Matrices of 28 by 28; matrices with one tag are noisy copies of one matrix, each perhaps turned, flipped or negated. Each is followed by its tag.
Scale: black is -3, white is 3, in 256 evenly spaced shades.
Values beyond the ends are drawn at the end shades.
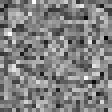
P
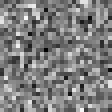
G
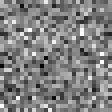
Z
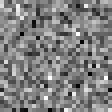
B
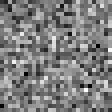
B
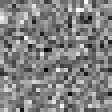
G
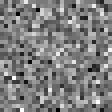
P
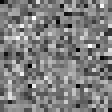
B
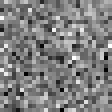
Z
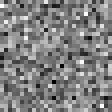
Z
